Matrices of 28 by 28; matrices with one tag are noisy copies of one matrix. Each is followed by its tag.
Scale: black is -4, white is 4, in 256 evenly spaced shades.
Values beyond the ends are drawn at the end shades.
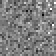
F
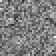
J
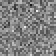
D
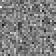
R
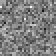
R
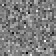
D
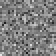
R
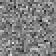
D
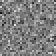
R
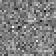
D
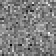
F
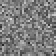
J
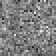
F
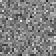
J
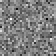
J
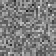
F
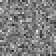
J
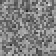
F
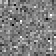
J
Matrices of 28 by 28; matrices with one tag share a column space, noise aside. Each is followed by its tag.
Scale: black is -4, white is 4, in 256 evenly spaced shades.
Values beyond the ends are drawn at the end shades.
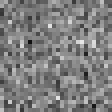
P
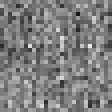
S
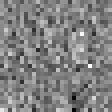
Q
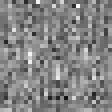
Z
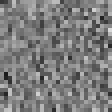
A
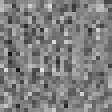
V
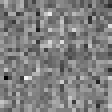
S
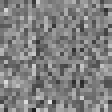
P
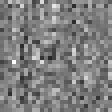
Z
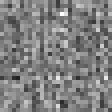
S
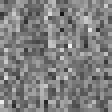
S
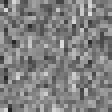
A
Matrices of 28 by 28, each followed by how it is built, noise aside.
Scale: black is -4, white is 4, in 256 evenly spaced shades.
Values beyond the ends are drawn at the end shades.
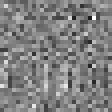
low rank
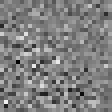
lower triangular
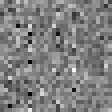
uneven columns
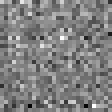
uneven rows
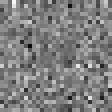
low rank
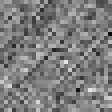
Hankel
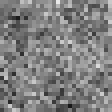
smooth
